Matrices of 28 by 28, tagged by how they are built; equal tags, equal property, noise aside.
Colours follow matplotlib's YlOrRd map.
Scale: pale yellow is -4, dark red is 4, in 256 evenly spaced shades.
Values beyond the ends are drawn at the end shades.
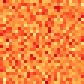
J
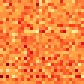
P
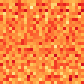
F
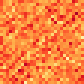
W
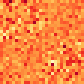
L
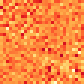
L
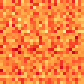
F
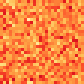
J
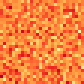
F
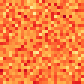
F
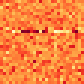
P
